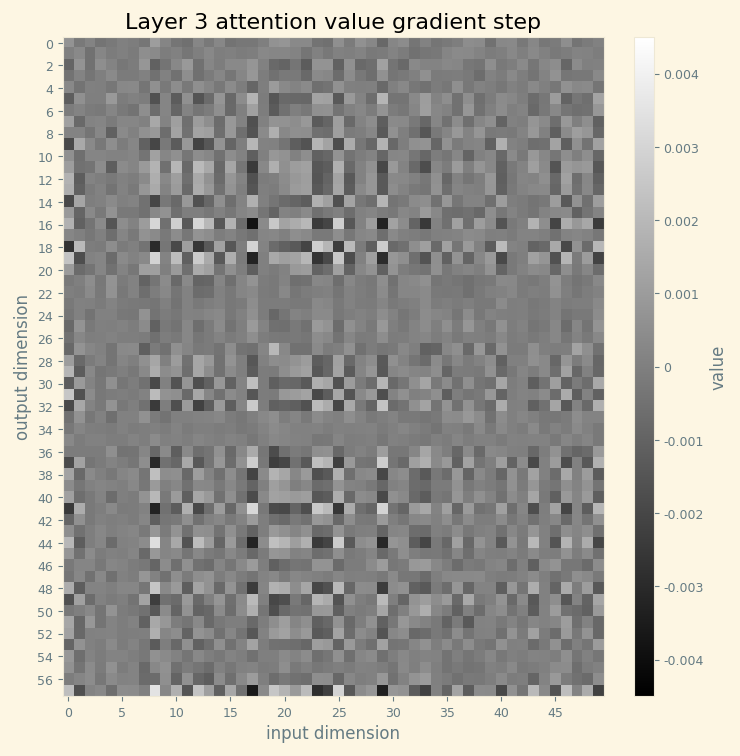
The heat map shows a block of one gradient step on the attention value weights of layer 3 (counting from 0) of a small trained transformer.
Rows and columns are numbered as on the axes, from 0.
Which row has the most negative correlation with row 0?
2
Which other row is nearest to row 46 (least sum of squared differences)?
56
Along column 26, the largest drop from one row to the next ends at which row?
19
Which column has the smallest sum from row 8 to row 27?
17
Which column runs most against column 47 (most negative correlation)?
9
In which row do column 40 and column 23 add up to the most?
18
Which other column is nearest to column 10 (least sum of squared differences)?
15
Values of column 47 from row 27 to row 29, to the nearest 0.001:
0.001 0 -0.001
